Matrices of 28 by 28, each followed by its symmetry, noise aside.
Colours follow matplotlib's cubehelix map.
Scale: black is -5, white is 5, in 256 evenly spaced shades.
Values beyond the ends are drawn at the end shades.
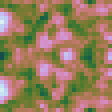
mirrored top to bottom.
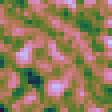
symmetric across the other diagonal.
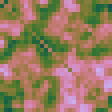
symmetric.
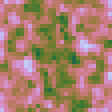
same after a half turn.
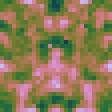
mirrored left to right.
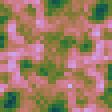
same after a half turn.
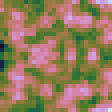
mirrored top to bottom.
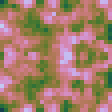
mirrored top to bottom.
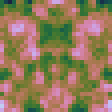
mirrored left to right.
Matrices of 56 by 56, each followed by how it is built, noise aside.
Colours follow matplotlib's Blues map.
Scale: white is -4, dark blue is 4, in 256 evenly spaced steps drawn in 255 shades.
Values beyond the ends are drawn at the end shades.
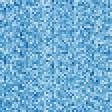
repeating rows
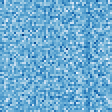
repeating rows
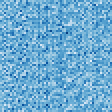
repeating rows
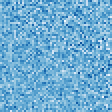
upper triangular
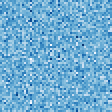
uneven columns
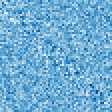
banded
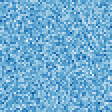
noise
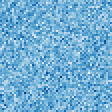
Hankel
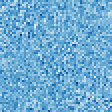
block diagonal
